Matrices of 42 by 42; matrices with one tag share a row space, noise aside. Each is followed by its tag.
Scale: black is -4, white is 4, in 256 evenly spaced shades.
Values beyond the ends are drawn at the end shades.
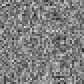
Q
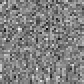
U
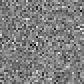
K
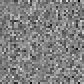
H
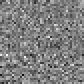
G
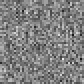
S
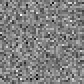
U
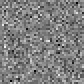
H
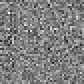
G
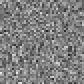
U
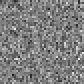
H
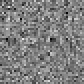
G
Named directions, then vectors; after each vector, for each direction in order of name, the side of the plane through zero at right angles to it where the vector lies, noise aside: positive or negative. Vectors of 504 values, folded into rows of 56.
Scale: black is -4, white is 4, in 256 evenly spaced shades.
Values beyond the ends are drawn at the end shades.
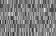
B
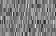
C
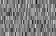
negative, positive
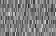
positive, negative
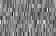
negative, negative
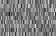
negative, positive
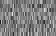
positive, positive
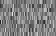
positive, positive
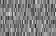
positive, negative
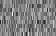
positive, positive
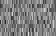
positive, positive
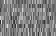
positive, positive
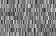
negative, positive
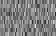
negative, positive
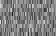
negative, negative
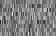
positive, positive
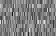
negative, negative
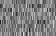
positive, positive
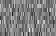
negative, negative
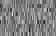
positive, positive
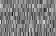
negative, negative
